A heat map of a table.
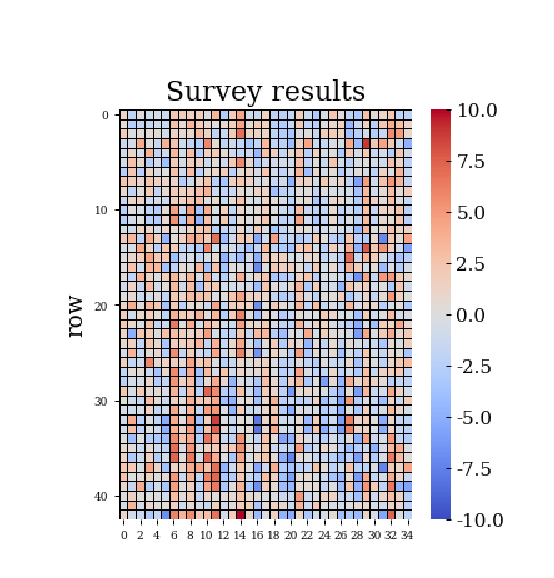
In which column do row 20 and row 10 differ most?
16
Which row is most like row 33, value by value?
32
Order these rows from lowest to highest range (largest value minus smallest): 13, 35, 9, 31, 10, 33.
9, 10, 31, 35, 13, 33
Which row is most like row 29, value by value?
38
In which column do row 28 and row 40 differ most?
24
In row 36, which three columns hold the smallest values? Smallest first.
20, 28, 19
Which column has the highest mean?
6
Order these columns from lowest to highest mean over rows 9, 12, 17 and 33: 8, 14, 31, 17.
31, 17, 14, 8
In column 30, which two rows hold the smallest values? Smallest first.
35, 22
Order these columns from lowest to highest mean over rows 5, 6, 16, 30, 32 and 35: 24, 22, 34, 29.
22, 24, 34, 29
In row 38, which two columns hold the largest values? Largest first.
11, 10
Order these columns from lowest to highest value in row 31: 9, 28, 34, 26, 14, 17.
26, 28, 9, 34, 17, 14
